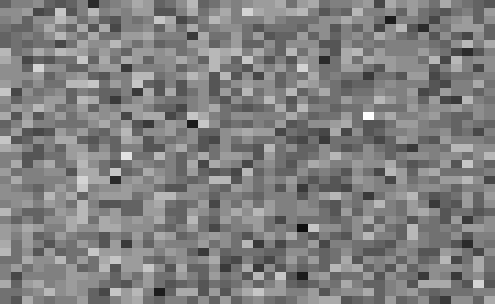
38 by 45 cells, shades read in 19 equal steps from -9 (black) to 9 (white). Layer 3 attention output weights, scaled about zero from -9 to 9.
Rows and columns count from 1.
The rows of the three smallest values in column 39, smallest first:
4, 35, 12
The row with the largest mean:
7
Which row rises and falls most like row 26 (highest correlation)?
13
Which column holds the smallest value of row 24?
28
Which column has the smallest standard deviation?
37
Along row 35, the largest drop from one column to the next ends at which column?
27
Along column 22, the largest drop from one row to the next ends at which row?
8
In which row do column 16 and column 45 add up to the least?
36
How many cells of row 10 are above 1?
11
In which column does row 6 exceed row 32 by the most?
19
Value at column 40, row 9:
-3
